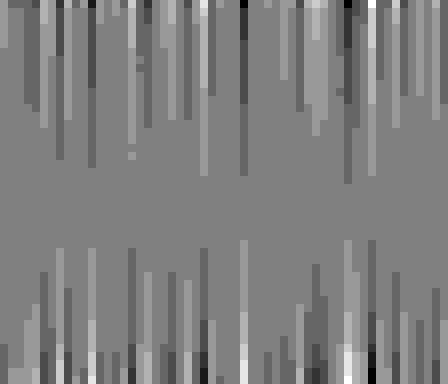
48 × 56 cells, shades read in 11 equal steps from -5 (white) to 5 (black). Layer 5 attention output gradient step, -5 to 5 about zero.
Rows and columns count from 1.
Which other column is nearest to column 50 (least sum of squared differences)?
6
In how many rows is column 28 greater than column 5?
10
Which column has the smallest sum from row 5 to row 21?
47
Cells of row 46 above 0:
21
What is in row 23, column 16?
0
